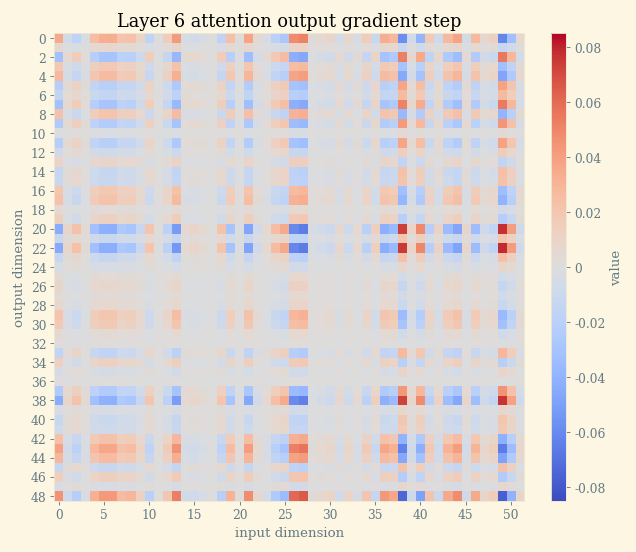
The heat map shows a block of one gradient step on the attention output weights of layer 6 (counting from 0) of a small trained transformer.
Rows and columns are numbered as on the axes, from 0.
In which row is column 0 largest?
48
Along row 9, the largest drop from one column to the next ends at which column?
26
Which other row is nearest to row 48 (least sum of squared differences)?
43
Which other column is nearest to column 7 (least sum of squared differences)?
8
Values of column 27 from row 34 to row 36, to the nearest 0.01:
0.02 -0.01 0
